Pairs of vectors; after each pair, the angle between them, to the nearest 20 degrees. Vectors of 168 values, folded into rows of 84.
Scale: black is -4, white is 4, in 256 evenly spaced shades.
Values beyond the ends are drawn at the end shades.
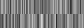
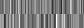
140 degrees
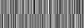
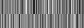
60 degrees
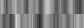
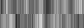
160 degrees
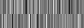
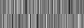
20 degrees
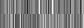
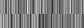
120 degrees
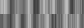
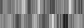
120 degrees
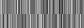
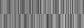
100 degrees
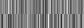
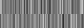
120 degrees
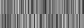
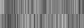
40 degrees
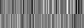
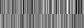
20 degrees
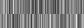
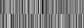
100 degrees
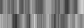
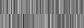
80 degrees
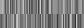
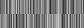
120 degrees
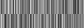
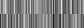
80 degrees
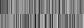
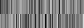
20 degrees
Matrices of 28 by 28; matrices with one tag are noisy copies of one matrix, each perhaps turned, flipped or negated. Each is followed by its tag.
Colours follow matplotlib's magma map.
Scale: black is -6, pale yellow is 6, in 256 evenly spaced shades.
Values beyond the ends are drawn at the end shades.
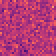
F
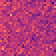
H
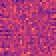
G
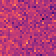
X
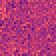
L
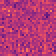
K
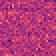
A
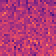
X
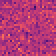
A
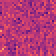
F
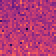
X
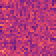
G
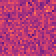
K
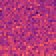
X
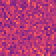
A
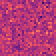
K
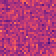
G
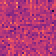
G
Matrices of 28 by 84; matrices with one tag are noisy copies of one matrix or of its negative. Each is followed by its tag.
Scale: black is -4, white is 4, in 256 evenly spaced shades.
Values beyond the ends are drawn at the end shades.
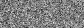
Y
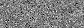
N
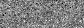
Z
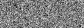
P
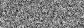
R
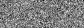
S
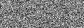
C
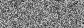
P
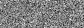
N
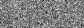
P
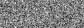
Z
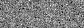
Y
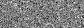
P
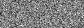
R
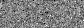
Z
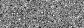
C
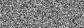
C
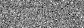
C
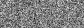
S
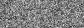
S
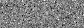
Z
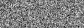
S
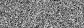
N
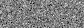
C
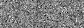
N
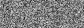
C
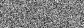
C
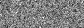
C
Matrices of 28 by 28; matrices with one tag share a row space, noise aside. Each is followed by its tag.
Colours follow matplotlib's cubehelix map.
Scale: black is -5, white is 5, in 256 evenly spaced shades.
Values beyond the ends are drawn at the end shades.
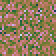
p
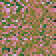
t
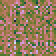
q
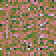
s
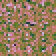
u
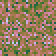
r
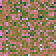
s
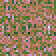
r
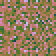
q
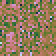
p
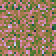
u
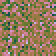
t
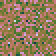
q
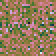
s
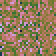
p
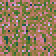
r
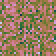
p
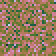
u
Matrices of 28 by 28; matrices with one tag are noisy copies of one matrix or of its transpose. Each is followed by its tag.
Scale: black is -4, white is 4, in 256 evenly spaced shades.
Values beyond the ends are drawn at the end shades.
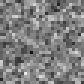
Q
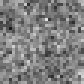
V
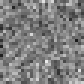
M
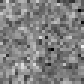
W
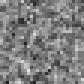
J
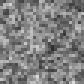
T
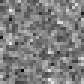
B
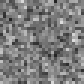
B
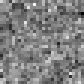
M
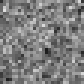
T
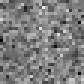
V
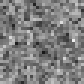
B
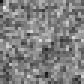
T
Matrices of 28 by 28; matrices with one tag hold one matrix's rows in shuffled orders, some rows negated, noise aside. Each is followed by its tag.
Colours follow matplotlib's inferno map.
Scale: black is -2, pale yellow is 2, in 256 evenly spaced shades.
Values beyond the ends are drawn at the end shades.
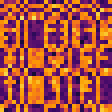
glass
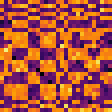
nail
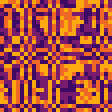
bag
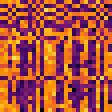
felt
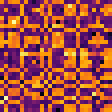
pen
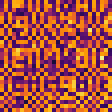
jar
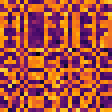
glass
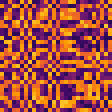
bag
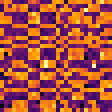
nail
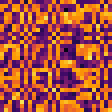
bag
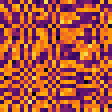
bag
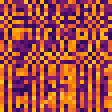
jar
